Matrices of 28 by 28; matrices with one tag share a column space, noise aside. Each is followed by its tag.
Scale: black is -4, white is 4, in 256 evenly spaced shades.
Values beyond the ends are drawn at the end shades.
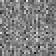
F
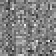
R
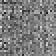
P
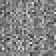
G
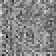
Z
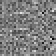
G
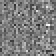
R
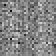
P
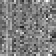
Z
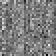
Z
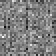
Z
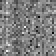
F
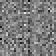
P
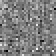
R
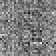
G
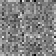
Z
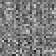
R
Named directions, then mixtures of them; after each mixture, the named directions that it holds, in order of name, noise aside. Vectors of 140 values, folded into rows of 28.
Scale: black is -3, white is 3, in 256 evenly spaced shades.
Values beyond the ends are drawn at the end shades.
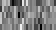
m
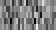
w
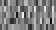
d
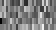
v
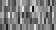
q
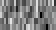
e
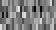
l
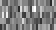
l.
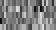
e, l, v.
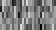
l, m.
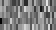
v.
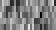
e, m.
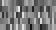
d, l, m.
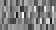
d.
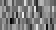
d, w.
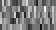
d, m.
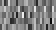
d.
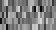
l, q, v.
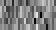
e, w.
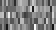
d, q.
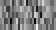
w.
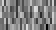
d, e.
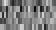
l, m, v.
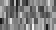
e, v.
